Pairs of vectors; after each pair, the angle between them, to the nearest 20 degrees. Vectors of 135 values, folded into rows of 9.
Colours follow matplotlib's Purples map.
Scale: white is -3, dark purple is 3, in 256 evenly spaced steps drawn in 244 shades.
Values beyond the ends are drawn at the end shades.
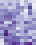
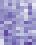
20 degrees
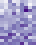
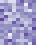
100 degrees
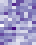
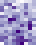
120 degrees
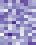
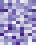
160 degrees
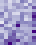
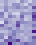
20 degrees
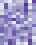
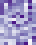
160 degrees
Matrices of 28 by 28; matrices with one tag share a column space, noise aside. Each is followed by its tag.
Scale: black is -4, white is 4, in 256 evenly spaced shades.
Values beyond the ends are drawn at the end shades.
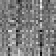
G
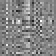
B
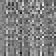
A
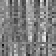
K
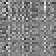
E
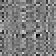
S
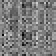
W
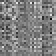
E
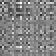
E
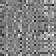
S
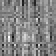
K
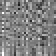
A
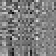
A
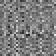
S
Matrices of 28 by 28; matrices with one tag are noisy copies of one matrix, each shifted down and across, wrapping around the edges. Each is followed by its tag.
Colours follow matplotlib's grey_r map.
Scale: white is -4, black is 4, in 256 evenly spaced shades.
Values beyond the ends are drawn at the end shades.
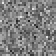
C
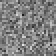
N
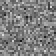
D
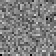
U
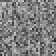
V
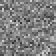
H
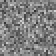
D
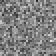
D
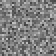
U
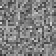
V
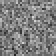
C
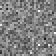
N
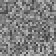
N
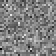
H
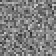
U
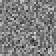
U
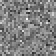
H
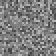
C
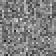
V
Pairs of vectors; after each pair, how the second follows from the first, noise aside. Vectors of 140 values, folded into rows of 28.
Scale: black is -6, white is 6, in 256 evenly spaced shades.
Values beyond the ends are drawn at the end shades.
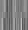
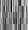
wrapped around, negated, scaled up.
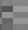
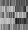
reversed, scaled up.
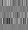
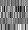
reversed, scaled up.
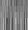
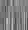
negated.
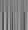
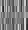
wrapped around, negated, scaled up.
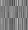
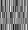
reversed, scaled up.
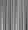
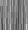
negated.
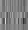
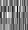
wrapped around, negated, scaled up.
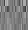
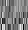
reversed, scaled up.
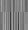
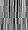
reversed, scaled up.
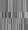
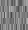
shuffled.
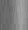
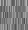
shuffled.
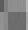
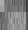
negated.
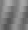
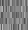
shuffled.
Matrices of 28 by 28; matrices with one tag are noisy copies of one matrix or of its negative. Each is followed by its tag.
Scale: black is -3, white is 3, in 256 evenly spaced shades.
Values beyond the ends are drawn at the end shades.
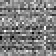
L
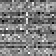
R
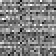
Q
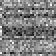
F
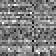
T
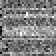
F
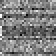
F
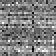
T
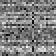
T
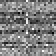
R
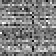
T
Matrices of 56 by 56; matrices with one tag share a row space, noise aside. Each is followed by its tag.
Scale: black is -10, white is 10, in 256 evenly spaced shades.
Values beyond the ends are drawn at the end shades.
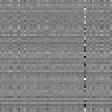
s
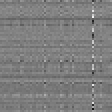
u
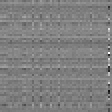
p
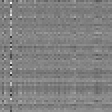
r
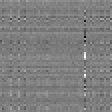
s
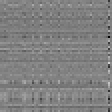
p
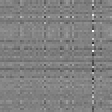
u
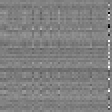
p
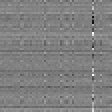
u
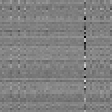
s
